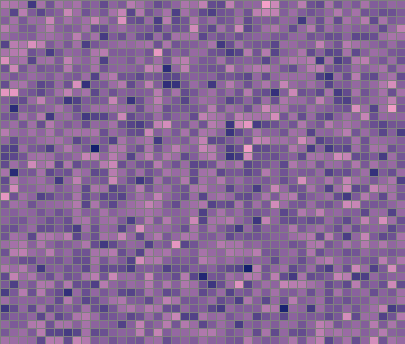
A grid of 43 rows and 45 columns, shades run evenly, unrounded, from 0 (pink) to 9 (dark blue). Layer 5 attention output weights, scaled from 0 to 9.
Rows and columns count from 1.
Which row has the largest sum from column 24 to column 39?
34
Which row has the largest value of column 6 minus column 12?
7
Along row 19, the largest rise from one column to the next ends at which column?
29
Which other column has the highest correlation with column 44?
32
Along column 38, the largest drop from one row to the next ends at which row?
20
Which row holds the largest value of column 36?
8
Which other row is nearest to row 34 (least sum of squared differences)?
10
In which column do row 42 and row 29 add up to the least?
16
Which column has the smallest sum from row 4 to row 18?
44
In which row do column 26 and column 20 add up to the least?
31
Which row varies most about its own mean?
19
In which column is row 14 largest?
2
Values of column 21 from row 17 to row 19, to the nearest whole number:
3 5 4
